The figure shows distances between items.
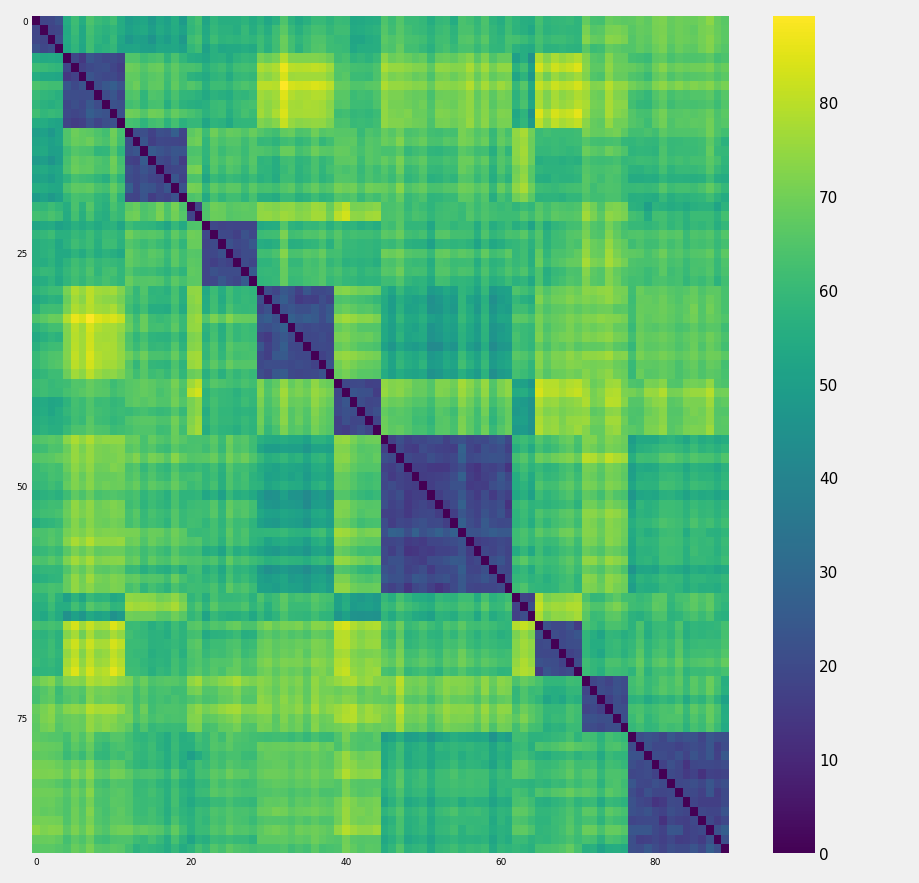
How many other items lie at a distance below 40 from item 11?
7
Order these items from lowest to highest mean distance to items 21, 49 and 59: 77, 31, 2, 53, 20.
53, 20, 77, 31, 2
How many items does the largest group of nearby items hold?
17
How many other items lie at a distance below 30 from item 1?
3
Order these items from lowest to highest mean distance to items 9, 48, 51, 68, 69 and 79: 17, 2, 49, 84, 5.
49, 84, 17, 2, 5
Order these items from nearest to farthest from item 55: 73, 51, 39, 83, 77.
51, 77, 83, 73, 39
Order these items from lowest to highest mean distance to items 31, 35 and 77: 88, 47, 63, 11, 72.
88, 47, 63, 72, 11
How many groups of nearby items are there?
12
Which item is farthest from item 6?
32
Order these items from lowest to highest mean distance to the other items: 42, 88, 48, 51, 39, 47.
51, 48, 88, 47, 42, 39
